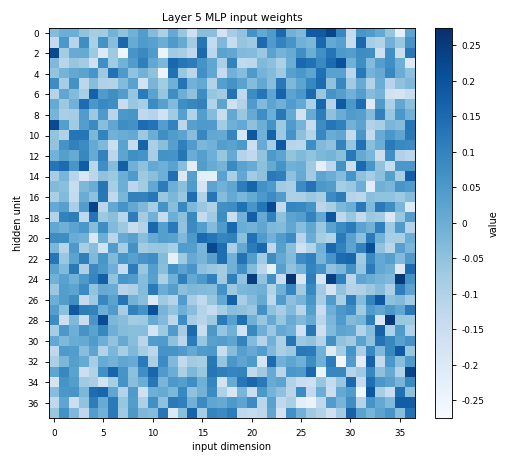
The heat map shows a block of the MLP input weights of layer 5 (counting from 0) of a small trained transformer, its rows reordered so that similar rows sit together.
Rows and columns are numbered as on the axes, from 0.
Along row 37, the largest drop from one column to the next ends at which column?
12
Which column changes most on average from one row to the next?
28
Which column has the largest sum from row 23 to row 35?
32
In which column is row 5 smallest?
9
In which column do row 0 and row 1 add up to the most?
27
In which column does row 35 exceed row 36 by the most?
25
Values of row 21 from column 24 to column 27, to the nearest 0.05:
-0.05 -0.15 -0.1 0
